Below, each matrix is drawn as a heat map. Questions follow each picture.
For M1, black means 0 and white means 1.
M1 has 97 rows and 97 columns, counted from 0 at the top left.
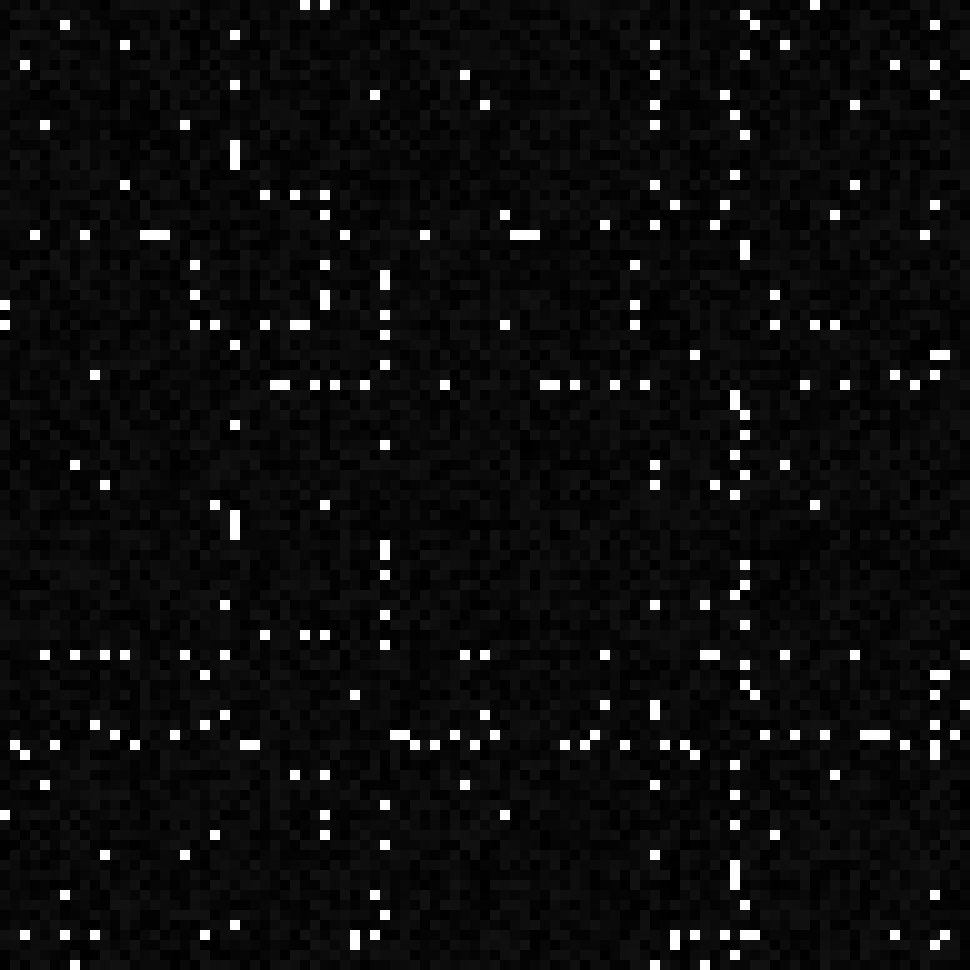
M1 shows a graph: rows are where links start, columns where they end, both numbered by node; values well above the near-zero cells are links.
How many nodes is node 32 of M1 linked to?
11
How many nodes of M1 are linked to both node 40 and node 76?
1
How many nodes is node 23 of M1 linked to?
11
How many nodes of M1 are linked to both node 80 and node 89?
0
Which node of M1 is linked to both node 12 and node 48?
node 65
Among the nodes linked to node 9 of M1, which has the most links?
node 93
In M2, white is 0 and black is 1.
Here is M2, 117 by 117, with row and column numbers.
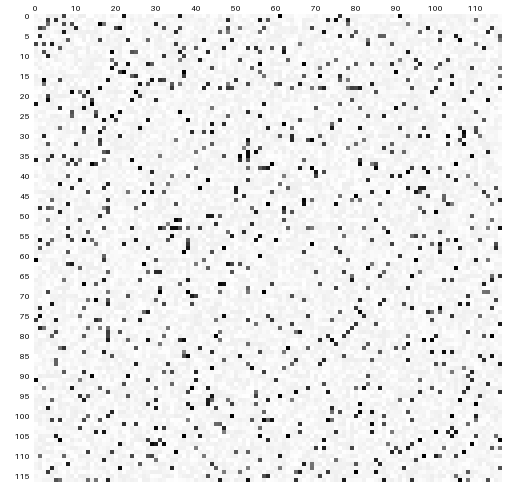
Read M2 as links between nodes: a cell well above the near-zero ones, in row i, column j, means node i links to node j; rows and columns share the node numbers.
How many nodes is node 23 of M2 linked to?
7
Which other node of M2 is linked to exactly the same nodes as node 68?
node 82
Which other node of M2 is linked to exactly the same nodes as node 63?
node 41
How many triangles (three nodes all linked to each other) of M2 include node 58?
5
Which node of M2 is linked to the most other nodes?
node 53
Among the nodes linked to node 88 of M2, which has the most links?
node 44
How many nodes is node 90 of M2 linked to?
4
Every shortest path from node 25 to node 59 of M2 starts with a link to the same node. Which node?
node 15
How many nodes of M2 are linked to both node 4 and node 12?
4
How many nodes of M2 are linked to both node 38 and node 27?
0
